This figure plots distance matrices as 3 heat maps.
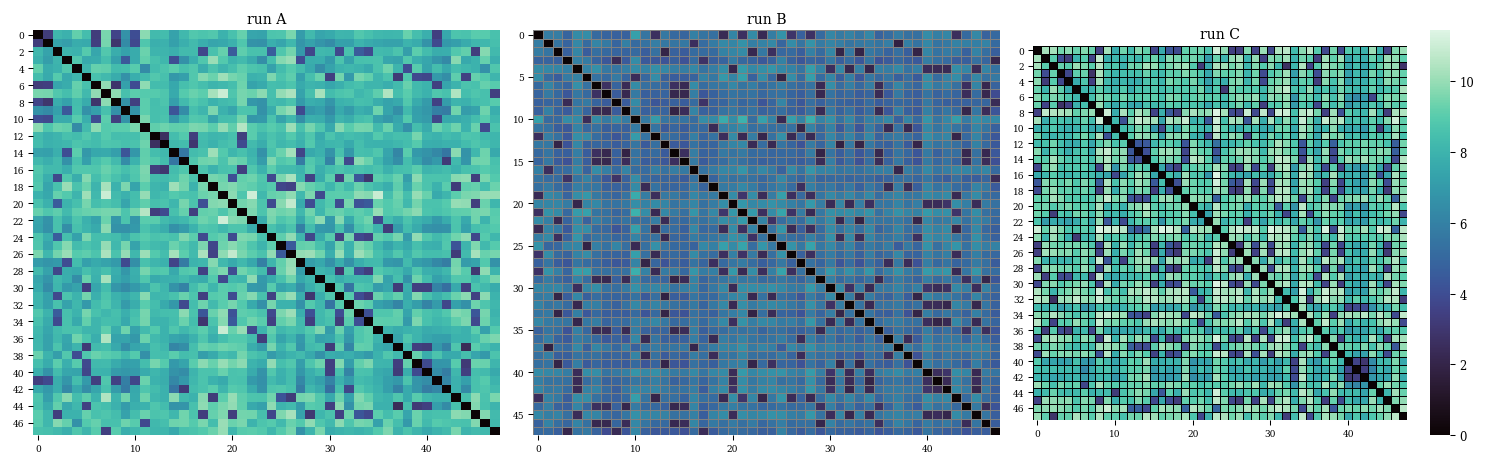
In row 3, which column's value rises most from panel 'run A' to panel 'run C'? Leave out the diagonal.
14
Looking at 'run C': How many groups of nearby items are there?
10
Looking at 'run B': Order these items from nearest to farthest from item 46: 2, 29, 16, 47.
29, 47, 2, 16
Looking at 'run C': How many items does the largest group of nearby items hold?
12
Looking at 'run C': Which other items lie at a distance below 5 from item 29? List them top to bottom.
1, 3, 4, 7, 36
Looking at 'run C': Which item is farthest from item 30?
23
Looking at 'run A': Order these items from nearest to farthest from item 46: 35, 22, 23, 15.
35, 22, 23, 15
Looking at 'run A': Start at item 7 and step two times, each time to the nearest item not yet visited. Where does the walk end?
27
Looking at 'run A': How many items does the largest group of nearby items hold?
9
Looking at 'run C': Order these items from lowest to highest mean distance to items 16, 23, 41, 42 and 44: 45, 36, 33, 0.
33, 36, 45, 0
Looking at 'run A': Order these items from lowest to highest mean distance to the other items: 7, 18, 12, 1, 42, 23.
1, 42, 23, 12, 18, 7
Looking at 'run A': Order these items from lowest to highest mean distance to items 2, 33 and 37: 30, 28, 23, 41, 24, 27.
28, 24, 30, 27, 41, 23
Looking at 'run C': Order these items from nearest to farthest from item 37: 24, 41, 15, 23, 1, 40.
15, 41, 40, 24, 1, 23
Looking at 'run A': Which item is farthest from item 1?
7
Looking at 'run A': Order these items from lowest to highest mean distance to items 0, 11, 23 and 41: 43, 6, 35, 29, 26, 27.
6, 27, 29, 35, 43, 26
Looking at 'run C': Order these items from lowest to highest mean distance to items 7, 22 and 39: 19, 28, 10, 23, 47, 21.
28, 10, 21, 47, 19, 23
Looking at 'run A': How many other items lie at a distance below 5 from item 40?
5
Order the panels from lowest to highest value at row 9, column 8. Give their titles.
run B, run A, run C
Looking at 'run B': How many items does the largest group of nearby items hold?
9
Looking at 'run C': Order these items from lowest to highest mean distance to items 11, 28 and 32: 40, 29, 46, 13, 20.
40, 20, 29, 13, 46
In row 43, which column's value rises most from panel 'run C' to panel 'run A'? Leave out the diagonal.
6
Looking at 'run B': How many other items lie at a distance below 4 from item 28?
7
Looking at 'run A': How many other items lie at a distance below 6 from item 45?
8
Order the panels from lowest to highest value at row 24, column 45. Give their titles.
run A, run B, run C
